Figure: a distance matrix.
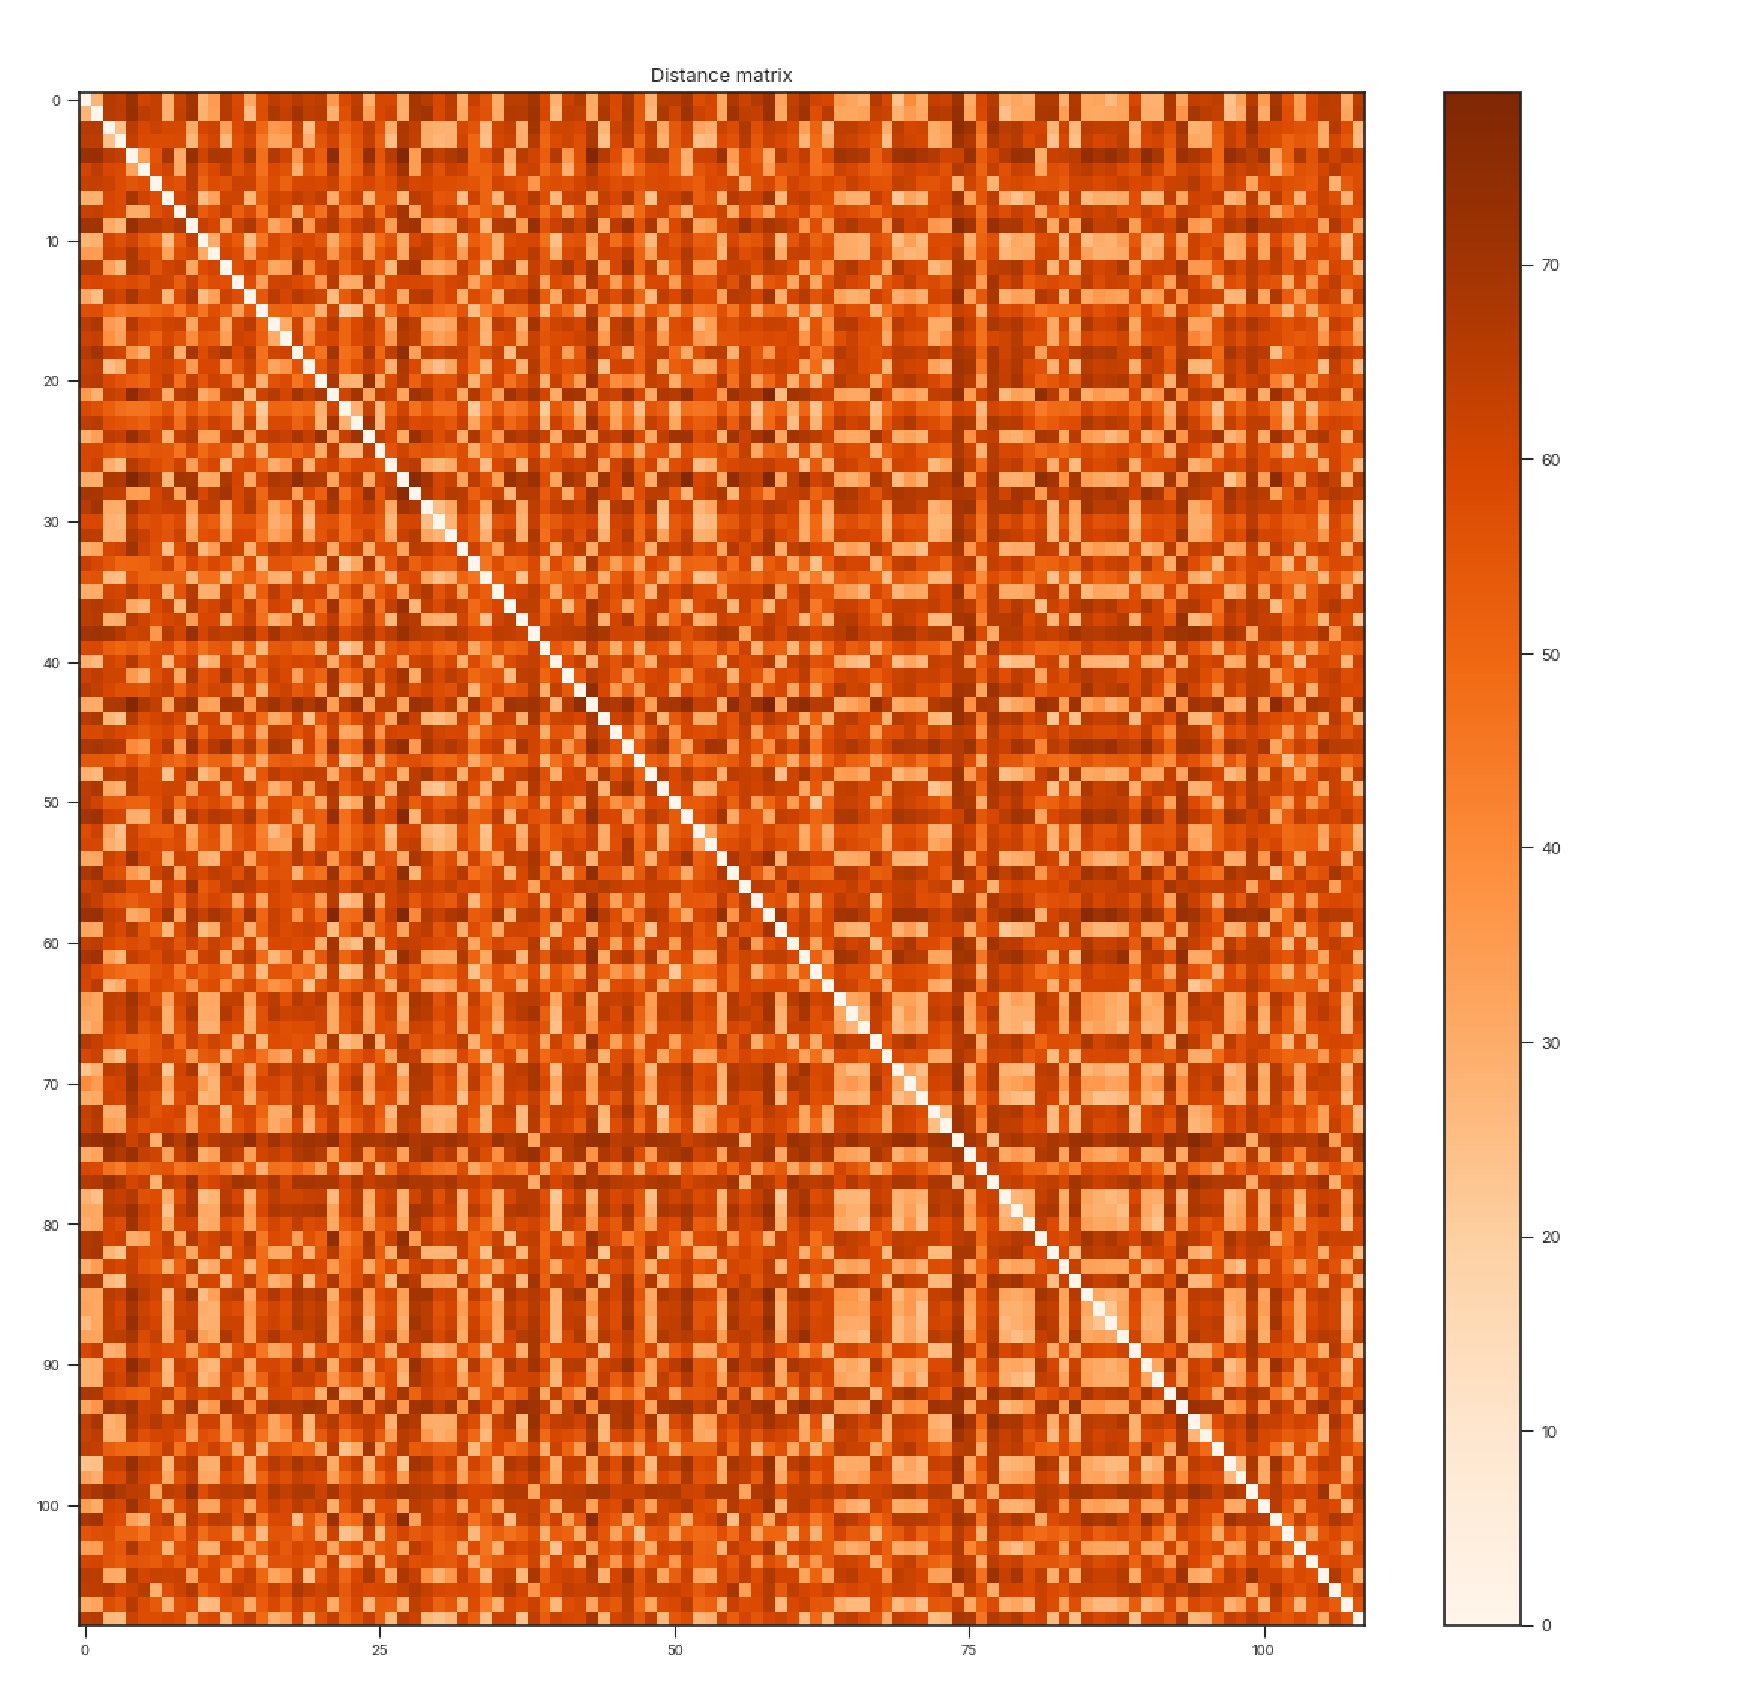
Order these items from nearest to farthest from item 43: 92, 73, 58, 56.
56, 73, 92, 58
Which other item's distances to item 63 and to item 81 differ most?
94
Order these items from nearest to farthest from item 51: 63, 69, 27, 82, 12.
63, 82, 12, 69, 27
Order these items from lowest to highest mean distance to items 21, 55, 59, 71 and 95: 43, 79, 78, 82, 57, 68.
78, 79, 43, 68, 82, 57
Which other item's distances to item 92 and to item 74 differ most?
77
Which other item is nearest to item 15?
22
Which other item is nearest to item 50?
62
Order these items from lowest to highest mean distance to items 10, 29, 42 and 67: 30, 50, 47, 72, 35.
47, 50, 30, 72, 35
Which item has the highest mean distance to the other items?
74
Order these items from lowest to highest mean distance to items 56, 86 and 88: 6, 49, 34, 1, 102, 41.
1, 6, 34, 102, 41, 49
